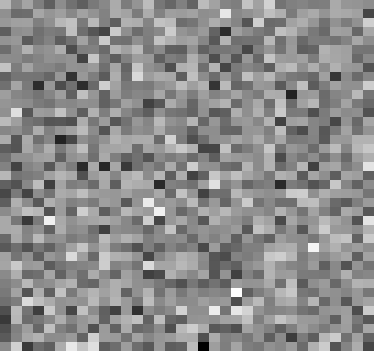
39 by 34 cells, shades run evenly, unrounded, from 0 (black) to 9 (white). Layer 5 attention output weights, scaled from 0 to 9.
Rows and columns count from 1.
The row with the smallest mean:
21
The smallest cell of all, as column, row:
19, 39
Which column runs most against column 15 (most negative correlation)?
31
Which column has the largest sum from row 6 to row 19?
25
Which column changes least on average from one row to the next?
24
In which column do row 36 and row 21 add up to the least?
1
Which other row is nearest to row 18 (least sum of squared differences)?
5
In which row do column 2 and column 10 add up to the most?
30
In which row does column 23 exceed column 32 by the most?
23
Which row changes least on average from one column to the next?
2
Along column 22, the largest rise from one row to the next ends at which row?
35
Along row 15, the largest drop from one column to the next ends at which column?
27
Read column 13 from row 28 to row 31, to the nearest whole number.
3 5 4 5
